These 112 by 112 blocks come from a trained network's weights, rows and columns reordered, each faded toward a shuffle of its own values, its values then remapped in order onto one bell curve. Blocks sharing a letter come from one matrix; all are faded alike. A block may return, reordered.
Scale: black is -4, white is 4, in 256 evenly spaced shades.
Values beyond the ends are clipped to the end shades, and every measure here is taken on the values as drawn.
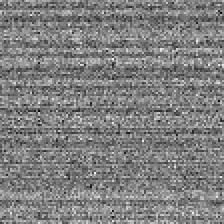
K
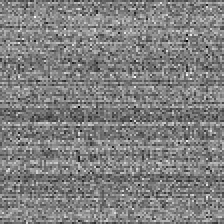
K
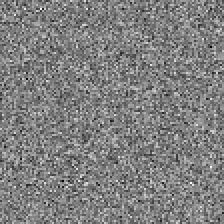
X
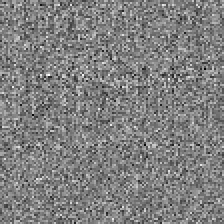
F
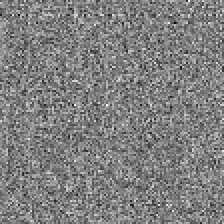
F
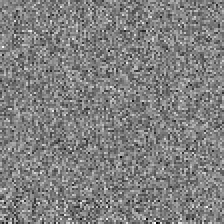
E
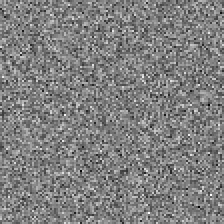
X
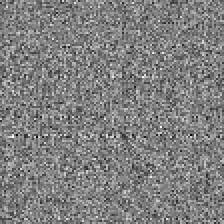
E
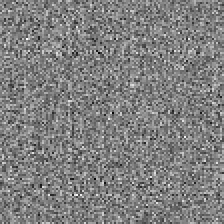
F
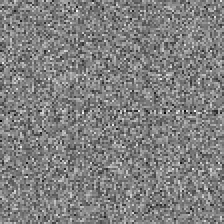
E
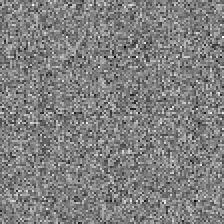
E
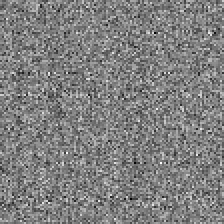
F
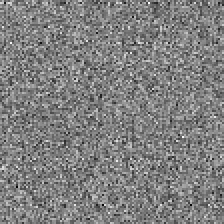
E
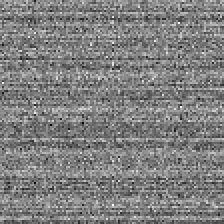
K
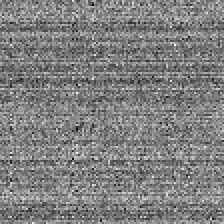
K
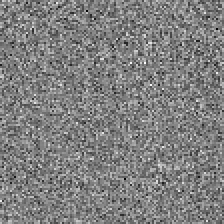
X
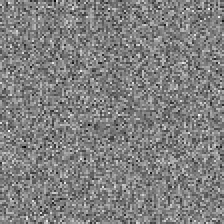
X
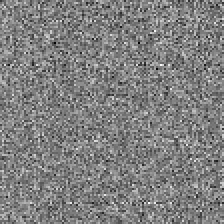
F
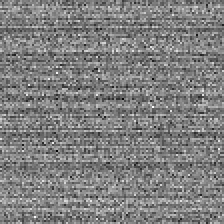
K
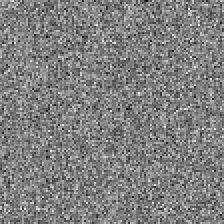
E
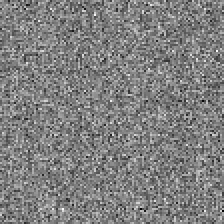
E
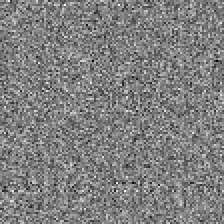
E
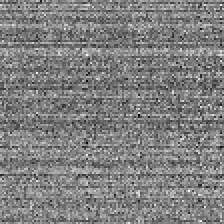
K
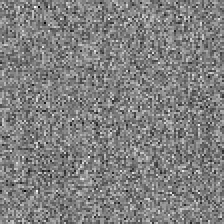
E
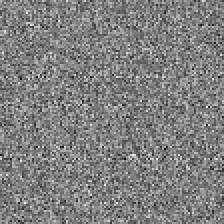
E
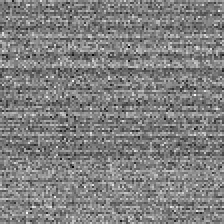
K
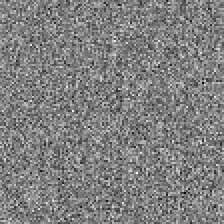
X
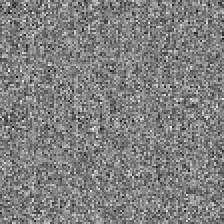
E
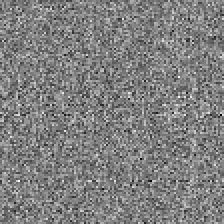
E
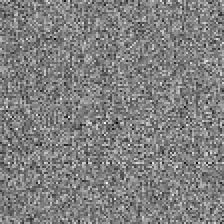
F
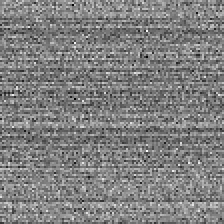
K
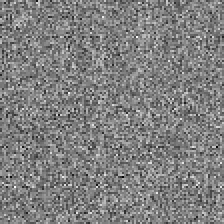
F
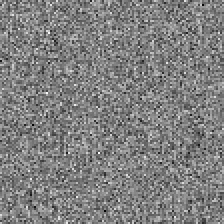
X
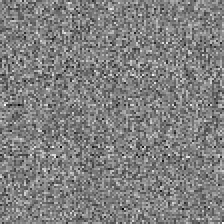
E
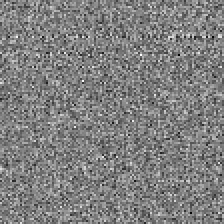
F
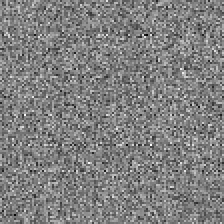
E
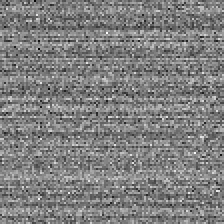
K
